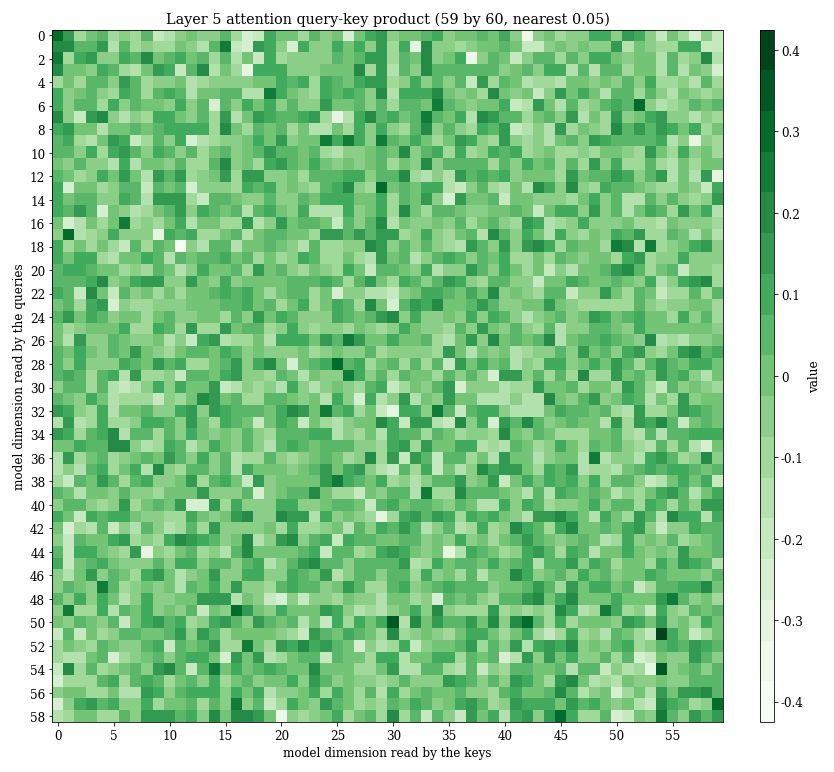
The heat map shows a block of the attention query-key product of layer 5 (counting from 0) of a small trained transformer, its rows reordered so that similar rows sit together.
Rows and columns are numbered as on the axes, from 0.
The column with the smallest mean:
5
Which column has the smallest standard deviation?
47
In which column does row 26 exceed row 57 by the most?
53
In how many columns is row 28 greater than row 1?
35
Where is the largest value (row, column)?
51, 54
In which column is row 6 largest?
52
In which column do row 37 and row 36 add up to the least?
34
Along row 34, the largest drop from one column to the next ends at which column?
6
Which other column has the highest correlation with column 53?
40
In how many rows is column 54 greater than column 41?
27
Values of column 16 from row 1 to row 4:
-0.2 -0.15 -0.1 -0.05
